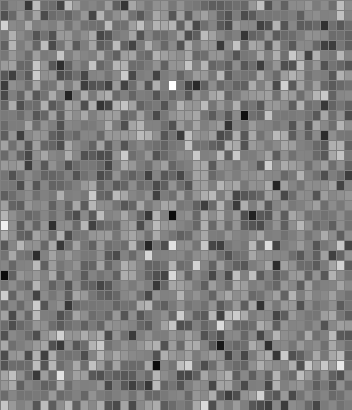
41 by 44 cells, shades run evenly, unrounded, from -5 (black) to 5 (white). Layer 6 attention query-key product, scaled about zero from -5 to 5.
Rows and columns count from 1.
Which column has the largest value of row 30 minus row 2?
1
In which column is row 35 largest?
13
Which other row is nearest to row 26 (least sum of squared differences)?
40
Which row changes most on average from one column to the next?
25
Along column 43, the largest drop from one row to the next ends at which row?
38
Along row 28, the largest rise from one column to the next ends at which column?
22
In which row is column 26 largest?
41
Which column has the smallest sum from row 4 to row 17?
31
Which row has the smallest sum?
18
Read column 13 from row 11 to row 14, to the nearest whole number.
-3 1 0 -1
